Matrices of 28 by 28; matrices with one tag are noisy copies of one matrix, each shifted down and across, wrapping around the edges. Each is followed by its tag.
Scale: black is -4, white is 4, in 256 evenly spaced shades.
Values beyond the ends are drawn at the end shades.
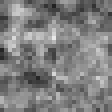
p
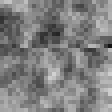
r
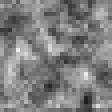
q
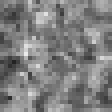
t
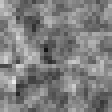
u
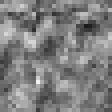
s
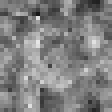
r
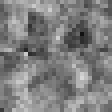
r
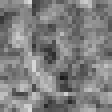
u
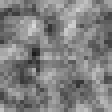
q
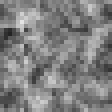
t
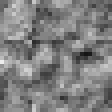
s
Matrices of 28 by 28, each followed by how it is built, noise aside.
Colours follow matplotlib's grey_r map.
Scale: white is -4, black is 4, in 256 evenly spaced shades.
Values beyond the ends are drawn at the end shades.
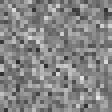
Toeplitz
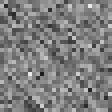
Toeplitz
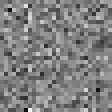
low rank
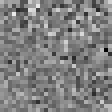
upper triangular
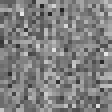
blocks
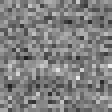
blocks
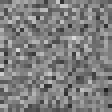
noise
